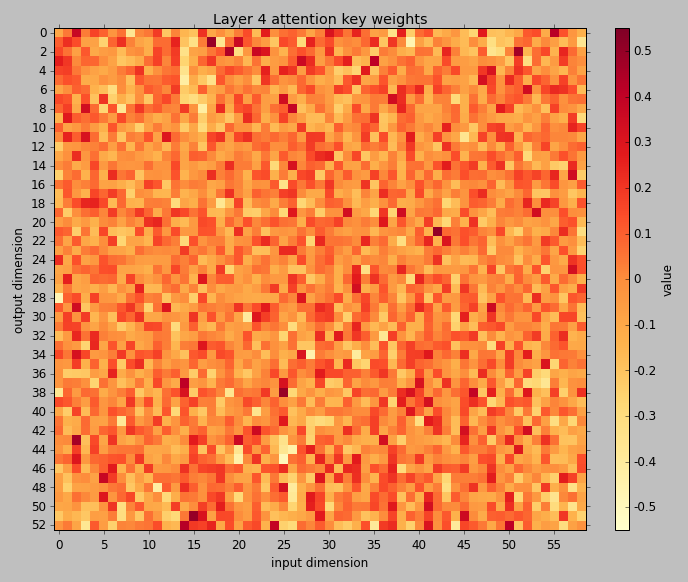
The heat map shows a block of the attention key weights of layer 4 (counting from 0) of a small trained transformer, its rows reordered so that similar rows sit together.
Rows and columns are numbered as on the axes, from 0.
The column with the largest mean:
29
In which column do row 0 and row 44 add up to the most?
2
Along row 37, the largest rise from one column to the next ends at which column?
14
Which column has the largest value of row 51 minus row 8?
16
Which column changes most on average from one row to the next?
25
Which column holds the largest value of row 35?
54
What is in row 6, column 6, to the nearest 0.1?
-0.3
